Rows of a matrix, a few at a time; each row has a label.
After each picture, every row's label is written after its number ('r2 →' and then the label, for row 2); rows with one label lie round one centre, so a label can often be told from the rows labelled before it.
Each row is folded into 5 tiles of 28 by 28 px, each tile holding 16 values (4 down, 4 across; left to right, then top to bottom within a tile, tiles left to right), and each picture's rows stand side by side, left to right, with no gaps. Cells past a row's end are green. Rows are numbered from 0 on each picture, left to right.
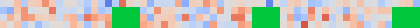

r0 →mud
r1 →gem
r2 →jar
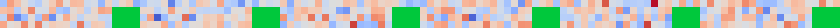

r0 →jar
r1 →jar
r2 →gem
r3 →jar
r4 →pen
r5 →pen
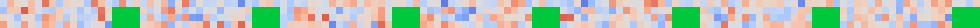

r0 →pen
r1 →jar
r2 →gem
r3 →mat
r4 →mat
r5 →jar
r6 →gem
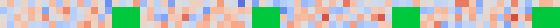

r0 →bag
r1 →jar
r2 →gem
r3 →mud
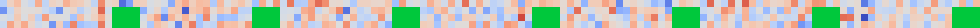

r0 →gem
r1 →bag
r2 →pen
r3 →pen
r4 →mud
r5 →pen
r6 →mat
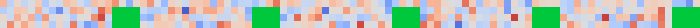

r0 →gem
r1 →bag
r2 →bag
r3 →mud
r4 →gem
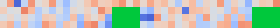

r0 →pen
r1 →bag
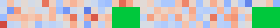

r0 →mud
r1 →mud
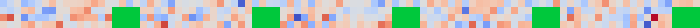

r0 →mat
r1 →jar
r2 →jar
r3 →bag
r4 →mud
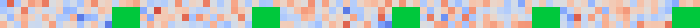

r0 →pen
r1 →gem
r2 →pen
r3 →jar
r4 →bag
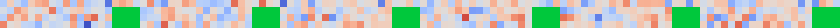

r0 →mud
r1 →pen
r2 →jar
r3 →gem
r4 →mat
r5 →jar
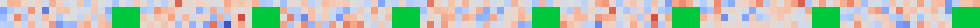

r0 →bag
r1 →gem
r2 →jar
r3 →pen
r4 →mud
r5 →mat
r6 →bag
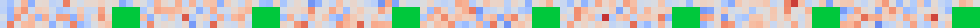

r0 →gem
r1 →gem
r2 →jar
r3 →mud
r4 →gem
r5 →mat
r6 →mud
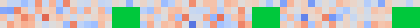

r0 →gem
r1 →gem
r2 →jar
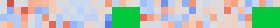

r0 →pen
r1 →mat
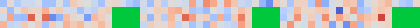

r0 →jar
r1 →gem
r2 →gem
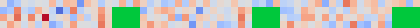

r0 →gem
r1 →gem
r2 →gem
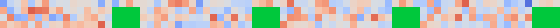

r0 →jar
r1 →mud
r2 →mud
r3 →mud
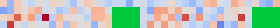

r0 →gem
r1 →gem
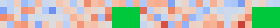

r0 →mat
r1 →jar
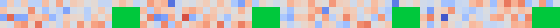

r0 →jar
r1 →jar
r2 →bag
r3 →mat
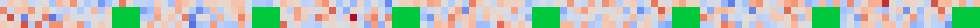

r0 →jar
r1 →gem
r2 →mud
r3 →bag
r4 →pen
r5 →mat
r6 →pen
